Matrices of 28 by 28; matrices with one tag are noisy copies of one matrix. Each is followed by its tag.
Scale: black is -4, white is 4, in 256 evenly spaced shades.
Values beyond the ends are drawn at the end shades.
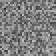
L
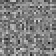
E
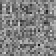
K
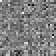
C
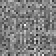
E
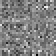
C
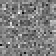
K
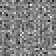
E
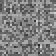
K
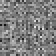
E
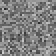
L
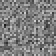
E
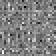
L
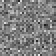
E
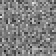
L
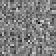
L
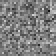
K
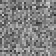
L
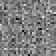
L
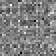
K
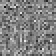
E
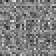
E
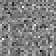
C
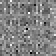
K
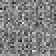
L
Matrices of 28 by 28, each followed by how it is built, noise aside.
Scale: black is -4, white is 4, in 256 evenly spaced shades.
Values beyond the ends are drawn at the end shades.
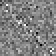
banded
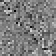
banded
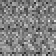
repeating columns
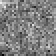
smooth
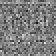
repeating columns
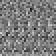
repeating columns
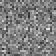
repeating columns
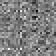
low rank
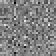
low rank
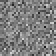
repeating rows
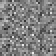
repeating rows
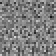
repeating columns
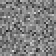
repeating rows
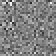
low rank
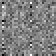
low rank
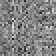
low rank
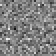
repeating columns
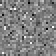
sparse
